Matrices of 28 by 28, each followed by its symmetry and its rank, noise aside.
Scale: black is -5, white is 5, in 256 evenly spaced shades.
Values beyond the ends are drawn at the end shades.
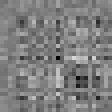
symmetric, rank two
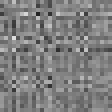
antisymmetric, rank two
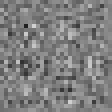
no symmetry, rank four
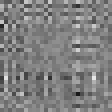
antisymmetric, rank two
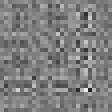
no symmetry, rank three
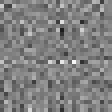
no symmetry, rank three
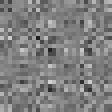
symmetric, rank two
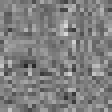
antisymmetric, rank four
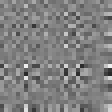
no symmetry, rank two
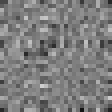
symmetric, rank three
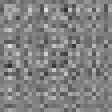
symmetric, rank two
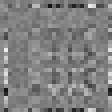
antisymmetric, rank two
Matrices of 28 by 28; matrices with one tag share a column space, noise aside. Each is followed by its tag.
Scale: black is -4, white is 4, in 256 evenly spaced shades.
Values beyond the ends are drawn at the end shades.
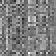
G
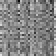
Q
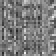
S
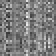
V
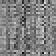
G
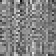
Q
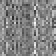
S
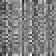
Q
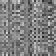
Q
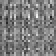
S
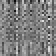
Q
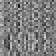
V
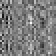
S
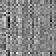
G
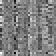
G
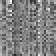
Q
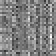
G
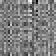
Q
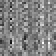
V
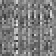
S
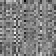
Q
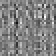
S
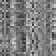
V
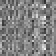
S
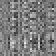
V
